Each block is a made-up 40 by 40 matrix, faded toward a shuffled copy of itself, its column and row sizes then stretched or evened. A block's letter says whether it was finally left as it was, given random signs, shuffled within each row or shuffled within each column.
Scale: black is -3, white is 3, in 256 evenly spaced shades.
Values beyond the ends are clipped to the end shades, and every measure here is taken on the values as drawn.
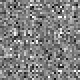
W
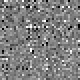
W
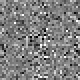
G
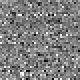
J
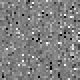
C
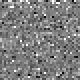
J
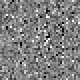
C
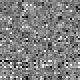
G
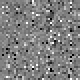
C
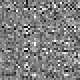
G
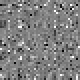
G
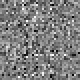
W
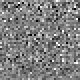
J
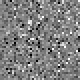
C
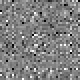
G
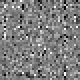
W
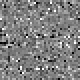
J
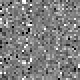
C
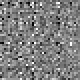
G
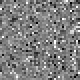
C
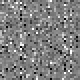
C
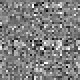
G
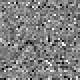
J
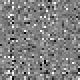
W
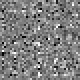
W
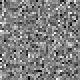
C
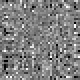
G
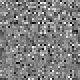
G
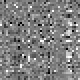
G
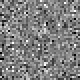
C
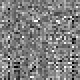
G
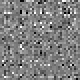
G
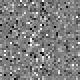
C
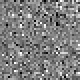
W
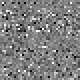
J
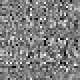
G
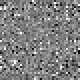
W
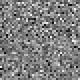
J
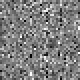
C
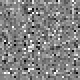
W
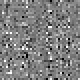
G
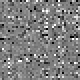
W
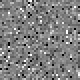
C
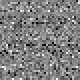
J
